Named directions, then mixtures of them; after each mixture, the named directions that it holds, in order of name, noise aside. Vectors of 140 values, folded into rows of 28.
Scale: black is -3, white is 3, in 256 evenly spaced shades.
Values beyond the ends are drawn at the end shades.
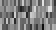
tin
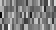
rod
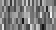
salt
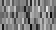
salt, tin.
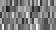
rod, salt, tin.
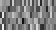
rod, salt.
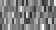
rod, salt, tin.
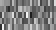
rod, salt, tin.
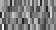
rod, salt.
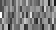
rod.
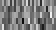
salt.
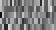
rod, salt, tin.
